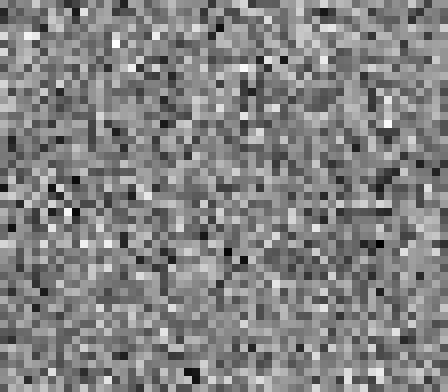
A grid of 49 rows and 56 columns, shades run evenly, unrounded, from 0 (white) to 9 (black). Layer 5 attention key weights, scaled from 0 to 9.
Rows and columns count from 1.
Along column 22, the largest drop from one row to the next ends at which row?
34
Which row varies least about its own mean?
38
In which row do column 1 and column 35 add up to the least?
14
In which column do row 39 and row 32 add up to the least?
40
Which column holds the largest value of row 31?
48
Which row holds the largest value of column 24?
47
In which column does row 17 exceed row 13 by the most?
49
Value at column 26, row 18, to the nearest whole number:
4
